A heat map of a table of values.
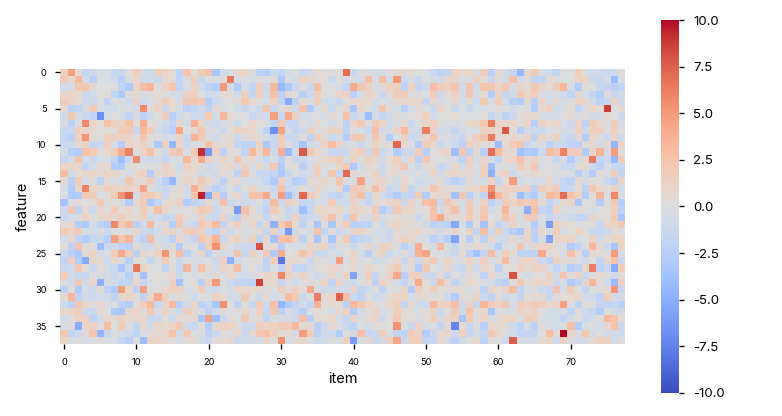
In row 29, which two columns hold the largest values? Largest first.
27, 21
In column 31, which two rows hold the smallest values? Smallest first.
22, 4
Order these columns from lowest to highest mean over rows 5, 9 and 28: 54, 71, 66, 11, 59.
54, 71, 66, 11, 59
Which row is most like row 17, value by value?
11
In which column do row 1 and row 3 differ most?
23
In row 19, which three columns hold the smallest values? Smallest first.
24, 64, 33
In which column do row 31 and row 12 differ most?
73
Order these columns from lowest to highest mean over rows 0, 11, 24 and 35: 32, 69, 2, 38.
2, 38, 32, 69
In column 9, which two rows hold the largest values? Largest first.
17, 11
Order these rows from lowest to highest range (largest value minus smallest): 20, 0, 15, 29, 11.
20, 15, 0, 29, 11
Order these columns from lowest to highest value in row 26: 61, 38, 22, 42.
42, 22, 61, 38
